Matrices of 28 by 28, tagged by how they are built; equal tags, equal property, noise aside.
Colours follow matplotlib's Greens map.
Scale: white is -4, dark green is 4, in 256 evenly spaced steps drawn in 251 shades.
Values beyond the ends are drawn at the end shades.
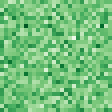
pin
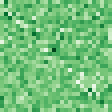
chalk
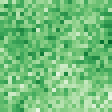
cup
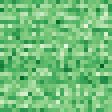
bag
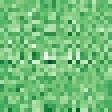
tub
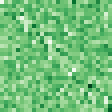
chalk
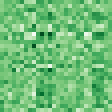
tub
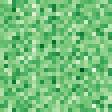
pin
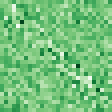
chalk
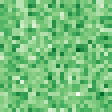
tub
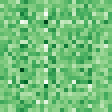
tub
